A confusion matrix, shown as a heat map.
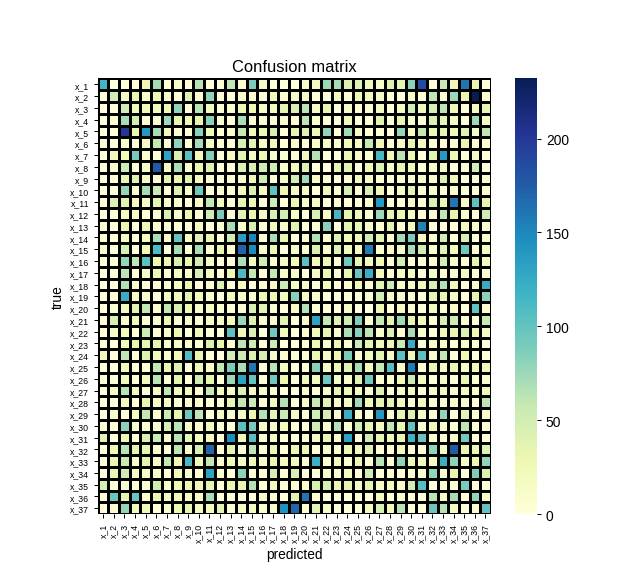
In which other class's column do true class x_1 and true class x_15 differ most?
x_14
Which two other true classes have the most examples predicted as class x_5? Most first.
x_16, x_10
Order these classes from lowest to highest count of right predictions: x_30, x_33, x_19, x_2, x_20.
x_2, x_20, x_19, x_30, x_33
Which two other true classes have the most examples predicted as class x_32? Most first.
x_37, x_34
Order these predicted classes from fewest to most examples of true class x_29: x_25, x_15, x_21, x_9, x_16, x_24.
x_25, x_15, x_21, x_16, x_9, x_24
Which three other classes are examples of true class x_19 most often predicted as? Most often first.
x_3, x_37, x_27
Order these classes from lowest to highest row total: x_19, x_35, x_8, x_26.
x_19, x_35, x_8, x_26
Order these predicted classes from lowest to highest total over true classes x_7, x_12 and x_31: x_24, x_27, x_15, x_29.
x_29, x_15, x_24, x_27
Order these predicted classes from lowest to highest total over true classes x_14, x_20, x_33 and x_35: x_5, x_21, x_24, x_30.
x_24, x_5, x_30, x_21
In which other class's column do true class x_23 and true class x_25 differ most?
x_15
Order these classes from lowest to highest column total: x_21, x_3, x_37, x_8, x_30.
x_37, x_21, x_8, x_30, x_3
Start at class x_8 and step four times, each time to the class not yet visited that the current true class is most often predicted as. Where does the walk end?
x_26
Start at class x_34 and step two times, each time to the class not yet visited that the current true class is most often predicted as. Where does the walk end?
x_27
